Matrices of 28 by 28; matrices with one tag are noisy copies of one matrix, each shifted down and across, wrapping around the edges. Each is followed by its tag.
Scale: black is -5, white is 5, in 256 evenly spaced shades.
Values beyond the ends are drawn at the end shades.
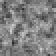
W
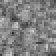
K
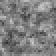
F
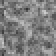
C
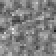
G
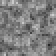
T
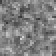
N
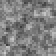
T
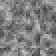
C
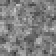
T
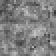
F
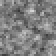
K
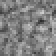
G
